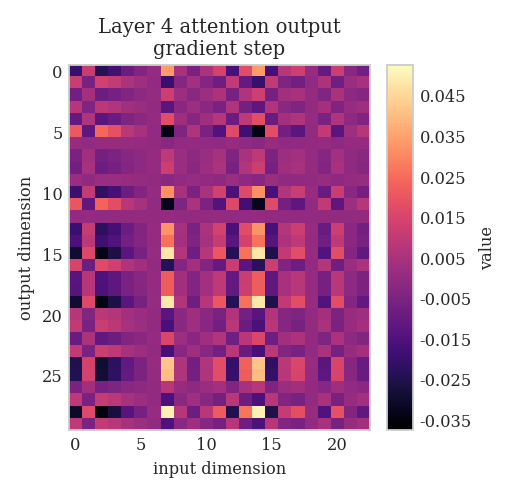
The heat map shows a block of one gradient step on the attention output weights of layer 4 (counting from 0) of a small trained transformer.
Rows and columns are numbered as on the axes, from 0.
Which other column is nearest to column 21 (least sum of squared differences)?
5
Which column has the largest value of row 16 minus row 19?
2
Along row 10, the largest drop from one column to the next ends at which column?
15
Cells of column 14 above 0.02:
11
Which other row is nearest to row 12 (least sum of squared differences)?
6
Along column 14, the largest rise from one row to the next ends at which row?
28
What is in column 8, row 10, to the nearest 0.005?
0.005
